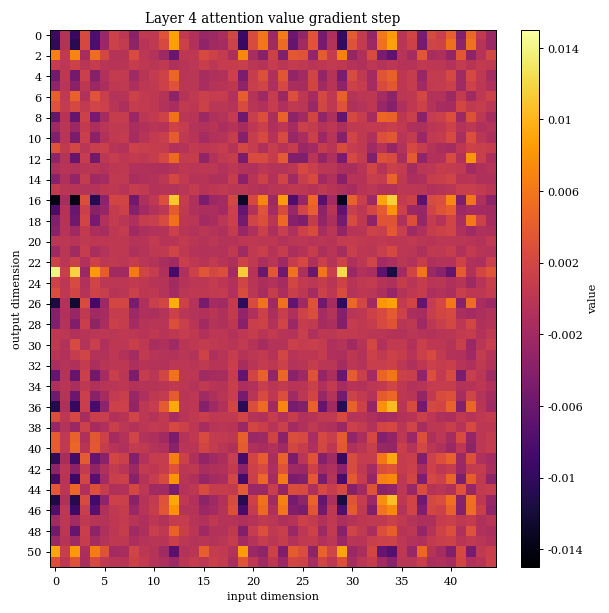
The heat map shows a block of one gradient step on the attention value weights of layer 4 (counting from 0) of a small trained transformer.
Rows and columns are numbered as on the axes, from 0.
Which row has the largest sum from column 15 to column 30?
23
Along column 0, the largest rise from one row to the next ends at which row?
2
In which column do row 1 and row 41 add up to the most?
34
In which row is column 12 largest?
16
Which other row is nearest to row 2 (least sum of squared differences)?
50
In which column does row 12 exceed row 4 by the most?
42
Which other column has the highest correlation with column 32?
25
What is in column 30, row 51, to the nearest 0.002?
-0.002
